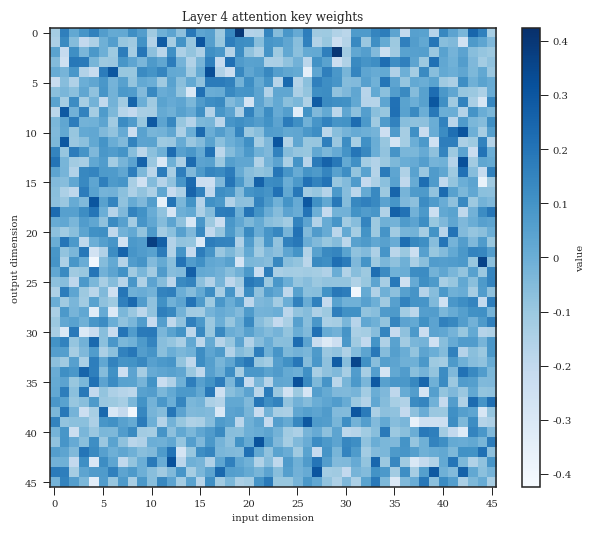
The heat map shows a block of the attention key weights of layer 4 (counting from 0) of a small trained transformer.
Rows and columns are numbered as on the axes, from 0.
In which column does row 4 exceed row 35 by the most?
11
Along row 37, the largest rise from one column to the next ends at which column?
43
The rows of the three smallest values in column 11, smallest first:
17, 13, 35
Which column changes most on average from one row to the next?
4
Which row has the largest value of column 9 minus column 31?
26
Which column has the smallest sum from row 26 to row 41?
24
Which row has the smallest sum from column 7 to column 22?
38
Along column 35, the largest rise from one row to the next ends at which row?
12
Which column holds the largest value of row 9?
10
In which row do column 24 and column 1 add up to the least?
30
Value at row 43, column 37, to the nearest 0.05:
-0.3
